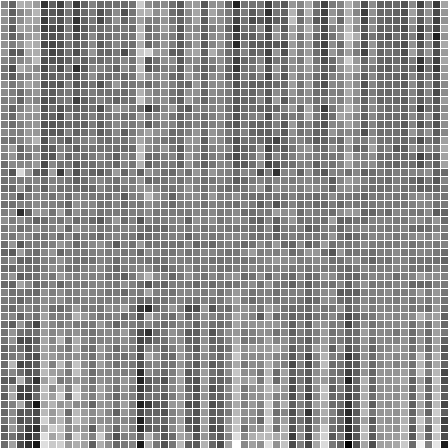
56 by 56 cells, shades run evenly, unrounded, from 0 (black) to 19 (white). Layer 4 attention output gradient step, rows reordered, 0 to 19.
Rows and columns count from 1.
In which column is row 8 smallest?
53
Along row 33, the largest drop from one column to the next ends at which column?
3
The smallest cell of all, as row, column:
56, 44
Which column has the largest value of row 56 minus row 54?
19
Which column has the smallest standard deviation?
17
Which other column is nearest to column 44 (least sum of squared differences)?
5
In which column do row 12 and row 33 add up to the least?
55
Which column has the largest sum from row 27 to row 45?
30
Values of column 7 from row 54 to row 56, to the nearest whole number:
15 12 15
